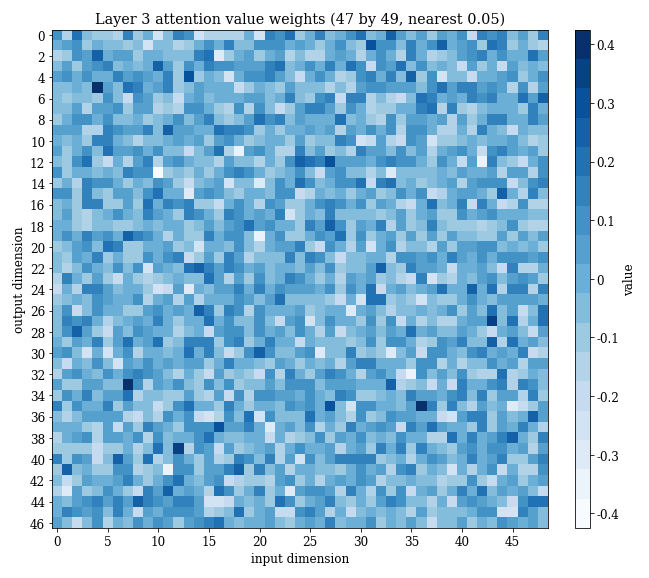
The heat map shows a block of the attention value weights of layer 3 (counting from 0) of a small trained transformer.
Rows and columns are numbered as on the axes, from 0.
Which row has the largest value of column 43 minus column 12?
27
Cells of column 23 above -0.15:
40
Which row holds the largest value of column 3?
12
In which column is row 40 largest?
6
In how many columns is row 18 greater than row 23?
23
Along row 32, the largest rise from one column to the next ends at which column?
36
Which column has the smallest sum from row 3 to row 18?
31
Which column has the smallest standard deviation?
0
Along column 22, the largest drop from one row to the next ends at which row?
45
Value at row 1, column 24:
0.05
